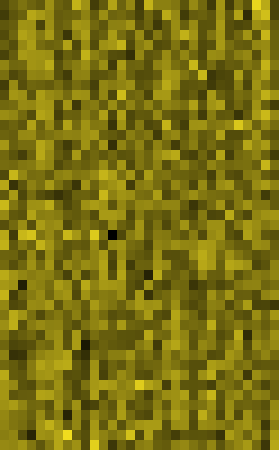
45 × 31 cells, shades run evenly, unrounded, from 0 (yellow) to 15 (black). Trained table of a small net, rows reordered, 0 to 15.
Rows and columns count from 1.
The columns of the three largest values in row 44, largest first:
4, 25, 20
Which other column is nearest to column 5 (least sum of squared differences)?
6
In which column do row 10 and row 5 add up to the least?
14
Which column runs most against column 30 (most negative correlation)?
11
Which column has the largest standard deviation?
8
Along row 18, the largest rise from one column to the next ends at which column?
16
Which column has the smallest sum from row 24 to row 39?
1
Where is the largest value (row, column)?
24, 13
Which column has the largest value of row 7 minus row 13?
27
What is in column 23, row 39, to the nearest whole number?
9
